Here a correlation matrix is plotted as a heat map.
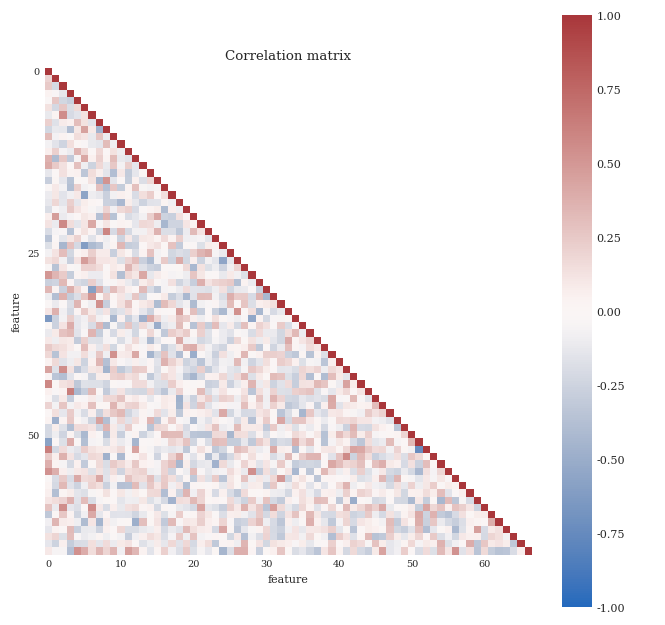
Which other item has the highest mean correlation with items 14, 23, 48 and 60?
56
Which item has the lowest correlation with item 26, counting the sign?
24
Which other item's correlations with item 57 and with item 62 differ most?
12
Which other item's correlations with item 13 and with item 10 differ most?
28
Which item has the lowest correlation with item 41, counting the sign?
8
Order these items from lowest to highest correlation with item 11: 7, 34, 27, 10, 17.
34, 10, 17, 7, 27
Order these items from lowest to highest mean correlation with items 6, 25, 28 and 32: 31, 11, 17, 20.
17, 20, 11, 31
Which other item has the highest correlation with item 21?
2
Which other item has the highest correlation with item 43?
0
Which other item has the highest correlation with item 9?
39
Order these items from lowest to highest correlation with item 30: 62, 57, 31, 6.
6, 31, 57, 62
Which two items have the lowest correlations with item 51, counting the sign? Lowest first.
52, 0
